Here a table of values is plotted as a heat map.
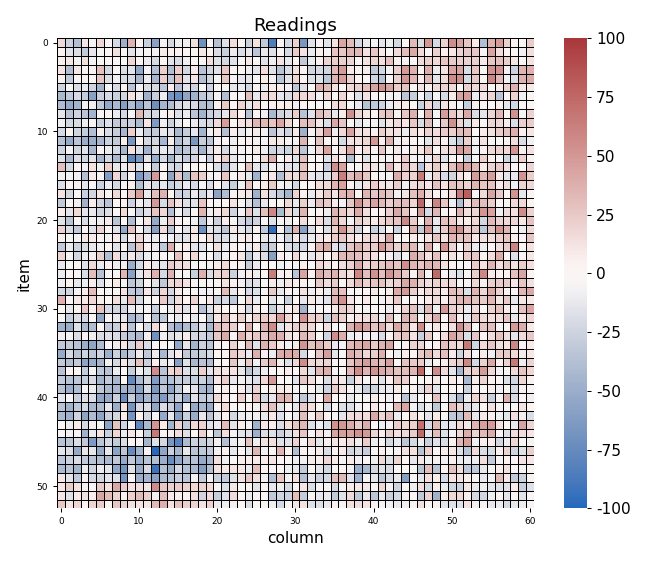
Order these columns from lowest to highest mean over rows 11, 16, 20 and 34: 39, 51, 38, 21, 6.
6, 21, 51, 38, 39
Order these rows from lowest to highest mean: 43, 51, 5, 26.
51, 5, 43, 26
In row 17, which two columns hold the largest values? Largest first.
52, 51
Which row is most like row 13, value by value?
38
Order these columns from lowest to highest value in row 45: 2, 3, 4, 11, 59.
4, 11, 3, 2, 59
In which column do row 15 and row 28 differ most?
12
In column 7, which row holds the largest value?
50
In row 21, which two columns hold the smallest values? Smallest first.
27, 18
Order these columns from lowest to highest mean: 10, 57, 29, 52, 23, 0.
10, 0, 29, 23, 57, 52
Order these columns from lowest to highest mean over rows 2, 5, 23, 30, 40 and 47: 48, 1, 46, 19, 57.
19, 1, 46, 48, 57
